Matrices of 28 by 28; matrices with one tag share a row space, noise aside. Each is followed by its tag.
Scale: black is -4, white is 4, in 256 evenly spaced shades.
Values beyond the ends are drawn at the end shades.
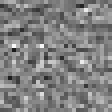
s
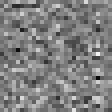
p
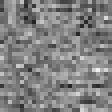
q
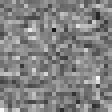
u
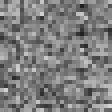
s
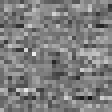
q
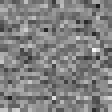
u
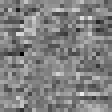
q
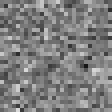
s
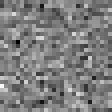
s
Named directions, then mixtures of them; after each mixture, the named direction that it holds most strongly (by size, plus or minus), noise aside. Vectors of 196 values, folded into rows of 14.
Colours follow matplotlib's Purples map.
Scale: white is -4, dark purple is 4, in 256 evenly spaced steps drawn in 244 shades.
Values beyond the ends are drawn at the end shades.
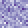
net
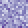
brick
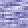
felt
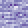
felt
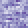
felt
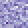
brick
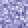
brick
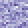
felt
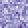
brick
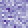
net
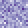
net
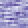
felt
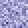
brick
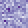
net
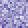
brick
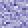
net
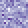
net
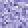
brick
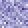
net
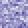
brick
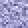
brick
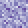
brick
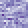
felt
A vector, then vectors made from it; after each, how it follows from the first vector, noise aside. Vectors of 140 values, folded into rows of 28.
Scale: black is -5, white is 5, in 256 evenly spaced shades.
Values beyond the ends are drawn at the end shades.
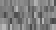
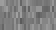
wrapped around, negated, shrunk.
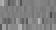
reversed, partly zeroed.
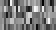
wrapped around, scaled up.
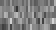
negated.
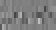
reversed, partly zeroed.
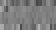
wrapped around, partly zeroed.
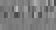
partly zeroed.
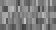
wrapped around.
